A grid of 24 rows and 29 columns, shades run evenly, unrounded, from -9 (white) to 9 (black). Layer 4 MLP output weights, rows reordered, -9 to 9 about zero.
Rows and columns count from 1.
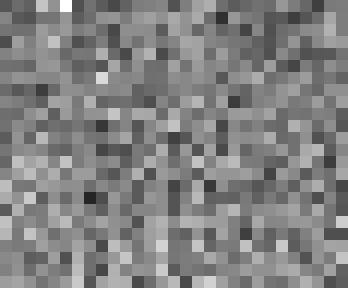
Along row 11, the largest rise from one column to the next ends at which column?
19
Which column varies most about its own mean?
9
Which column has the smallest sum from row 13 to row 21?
14
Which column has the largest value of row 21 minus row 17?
3
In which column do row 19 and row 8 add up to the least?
29
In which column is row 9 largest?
20
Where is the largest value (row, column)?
17, 8
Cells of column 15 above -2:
18
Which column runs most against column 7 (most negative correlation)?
16
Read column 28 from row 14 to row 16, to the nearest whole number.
5 1 1
